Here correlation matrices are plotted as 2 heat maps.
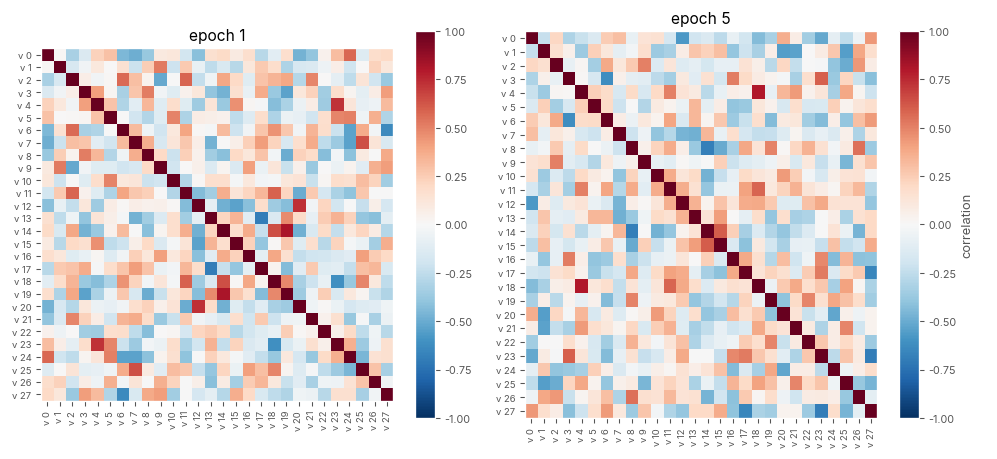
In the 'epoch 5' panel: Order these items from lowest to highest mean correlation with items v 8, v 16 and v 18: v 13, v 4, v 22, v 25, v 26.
v 13, v 26, v 22, v 25, v 4
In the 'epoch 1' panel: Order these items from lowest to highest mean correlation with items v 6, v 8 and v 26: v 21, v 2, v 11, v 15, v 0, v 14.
v 0, v 15, v 14, v 21, v 2, v 11
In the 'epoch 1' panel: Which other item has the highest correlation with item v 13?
v 19
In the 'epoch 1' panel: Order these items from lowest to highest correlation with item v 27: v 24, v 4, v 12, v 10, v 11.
v 10, v 12, v 11, v 24, v 4
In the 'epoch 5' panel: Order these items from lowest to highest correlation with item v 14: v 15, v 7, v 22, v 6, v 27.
v 22, v 6, v 27, v 7, v 15
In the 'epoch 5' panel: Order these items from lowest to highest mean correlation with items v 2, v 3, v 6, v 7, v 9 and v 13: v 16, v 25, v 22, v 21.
v 25, v 21, v 22, v 16
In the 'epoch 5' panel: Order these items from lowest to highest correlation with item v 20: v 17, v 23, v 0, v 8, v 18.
v 23, v 8, v 17, v 18, v 0
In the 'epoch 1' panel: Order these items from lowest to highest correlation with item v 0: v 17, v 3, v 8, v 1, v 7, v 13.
v 7, v 8, v 17, v 3, v 1, v 13
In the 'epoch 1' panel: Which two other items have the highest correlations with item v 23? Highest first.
v 4, v 5
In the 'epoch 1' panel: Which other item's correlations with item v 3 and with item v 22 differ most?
v 8
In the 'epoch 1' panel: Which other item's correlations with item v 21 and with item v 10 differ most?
v 5
